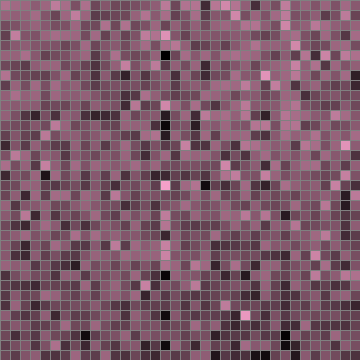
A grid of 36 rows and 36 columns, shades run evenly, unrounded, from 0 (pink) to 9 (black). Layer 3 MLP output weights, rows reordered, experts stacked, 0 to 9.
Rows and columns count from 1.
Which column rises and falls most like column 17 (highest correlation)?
20
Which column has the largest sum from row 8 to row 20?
18
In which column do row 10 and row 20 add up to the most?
35
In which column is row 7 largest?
21
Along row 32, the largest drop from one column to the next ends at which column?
25
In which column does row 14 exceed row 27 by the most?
17
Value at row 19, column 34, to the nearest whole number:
2
